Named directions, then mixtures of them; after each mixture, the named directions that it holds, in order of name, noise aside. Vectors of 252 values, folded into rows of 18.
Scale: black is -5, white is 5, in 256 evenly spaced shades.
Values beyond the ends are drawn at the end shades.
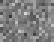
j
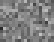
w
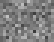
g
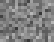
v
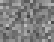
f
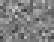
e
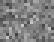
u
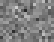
e.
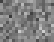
g, j.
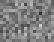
g, v, w.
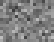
e.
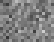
g, j.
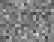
g.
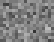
f, g, u.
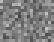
f.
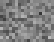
u, v.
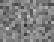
f.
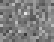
j.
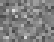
e, u, v.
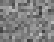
v, w.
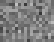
g, v, w.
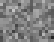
e.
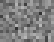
g, v.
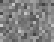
j.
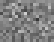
e, f, j.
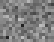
g, u, v.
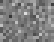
j.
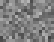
e, v.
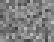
v.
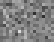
f, g, u.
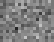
e, g, v.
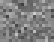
e, g, u.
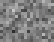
e, f, v.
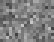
u.
